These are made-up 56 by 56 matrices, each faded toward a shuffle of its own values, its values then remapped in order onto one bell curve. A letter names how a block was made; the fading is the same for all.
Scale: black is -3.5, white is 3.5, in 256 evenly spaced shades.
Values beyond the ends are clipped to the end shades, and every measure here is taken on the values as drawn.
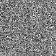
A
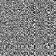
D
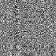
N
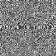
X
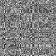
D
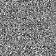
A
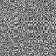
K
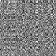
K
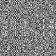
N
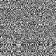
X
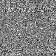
A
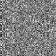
N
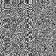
N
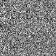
A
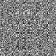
N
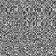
K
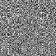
N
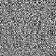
X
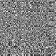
X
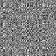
K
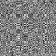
K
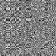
K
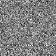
A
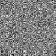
N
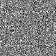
A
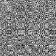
D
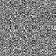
N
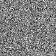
A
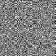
K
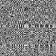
D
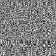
X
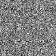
A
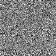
A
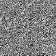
A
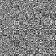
N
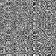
K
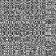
K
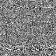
A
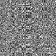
N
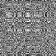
K
